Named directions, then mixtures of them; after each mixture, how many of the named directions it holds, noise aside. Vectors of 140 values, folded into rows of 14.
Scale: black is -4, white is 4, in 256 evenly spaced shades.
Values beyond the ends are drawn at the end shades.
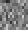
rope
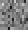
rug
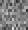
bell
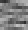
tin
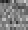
four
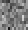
four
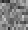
four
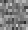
two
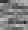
one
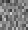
two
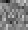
two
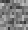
three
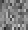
three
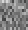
four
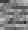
one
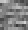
one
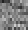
two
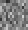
one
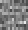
three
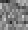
two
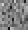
one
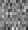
two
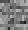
two
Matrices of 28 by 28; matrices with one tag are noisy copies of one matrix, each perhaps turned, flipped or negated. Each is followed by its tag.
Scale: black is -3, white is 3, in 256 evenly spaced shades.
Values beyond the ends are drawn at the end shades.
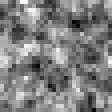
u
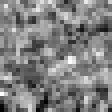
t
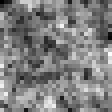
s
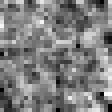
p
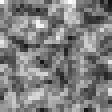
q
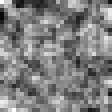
p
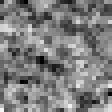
t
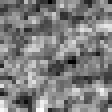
t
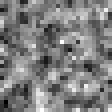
q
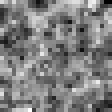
p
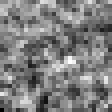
t
